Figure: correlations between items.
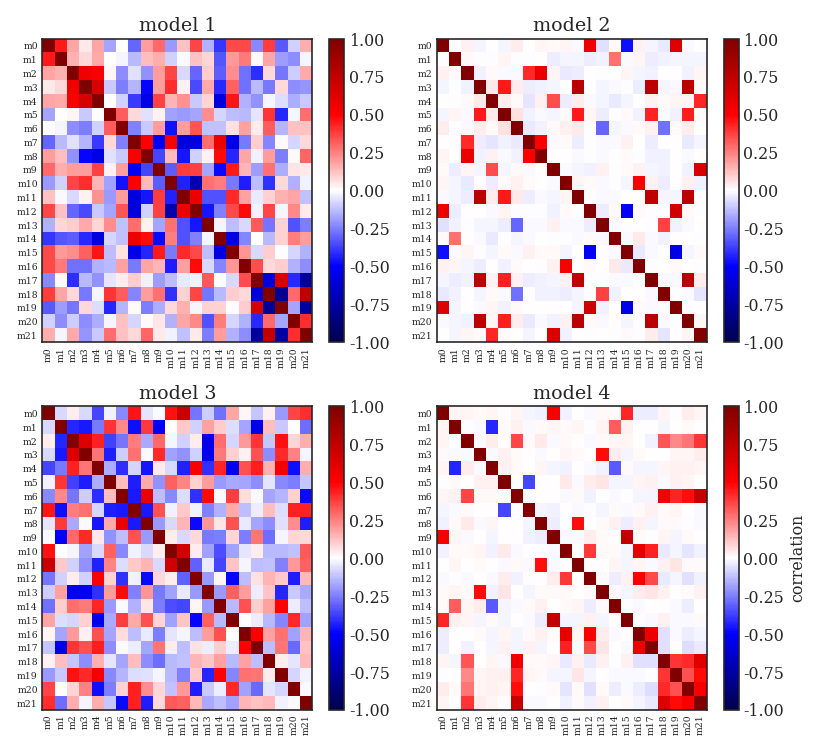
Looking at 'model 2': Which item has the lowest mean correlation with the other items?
m15
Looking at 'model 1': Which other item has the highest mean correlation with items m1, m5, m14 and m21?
m18
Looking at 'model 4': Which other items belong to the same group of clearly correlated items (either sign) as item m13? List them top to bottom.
m3
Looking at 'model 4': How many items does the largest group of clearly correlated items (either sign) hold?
6
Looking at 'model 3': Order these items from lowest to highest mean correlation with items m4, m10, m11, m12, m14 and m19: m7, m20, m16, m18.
m20, m7, m18, m16
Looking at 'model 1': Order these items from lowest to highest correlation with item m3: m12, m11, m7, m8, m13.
m8, m12, m7, m11, m13
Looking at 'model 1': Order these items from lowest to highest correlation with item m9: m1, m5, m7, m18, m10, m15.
m7, m10, m5, m1, m18, m15
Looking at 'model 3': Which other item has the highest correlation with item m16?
m17
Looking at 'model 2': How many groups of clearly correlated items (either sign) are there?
7
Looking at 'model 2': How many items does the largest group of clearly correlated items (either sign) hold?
5
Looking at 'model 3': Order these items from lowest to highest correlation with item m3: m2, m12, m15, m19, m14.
m12, m15, m14, m19, m2
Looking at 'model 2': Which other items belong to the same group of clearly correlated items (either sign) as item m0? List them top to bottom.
m12, m15, m19
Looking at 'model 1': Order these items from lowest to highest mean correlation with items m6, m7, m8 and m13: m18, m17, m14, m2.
m2, m18, m17, m14
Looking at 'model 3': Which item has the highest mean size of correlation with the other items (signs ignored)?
m4
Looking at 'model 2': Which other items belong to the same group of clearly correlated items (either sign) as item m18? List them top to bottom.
m6, m13
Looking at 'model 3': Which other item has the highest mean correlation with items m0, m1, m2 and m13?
m11
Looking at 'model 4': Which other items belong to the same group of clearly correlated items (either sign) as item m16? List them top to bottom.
m10, m12, m17
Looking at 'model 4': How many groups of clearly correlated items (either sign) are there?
7
